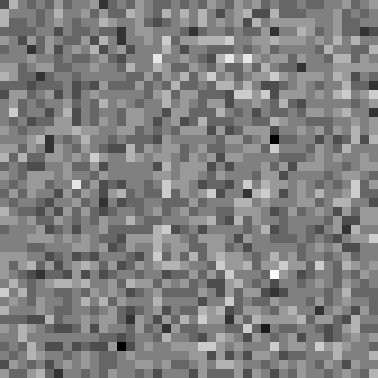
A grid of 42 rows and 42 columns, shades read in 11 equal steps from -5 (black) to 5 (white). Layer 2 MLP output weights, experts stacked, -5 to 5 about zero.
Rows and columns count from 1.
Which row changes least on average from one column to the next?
20
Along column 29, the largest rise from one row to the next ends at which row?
3
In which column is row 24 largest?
1
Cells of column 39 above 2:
1
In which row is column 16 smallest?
29
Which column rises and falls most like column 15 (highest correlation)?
7
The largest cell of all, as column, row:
31, 31
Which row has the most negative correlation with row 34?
19
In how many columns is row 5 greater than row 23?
22
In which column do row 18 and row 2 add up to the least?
25
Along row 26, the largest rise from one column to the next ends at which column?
40
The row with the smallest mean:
4
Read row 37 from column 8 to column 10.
-2 -1 1
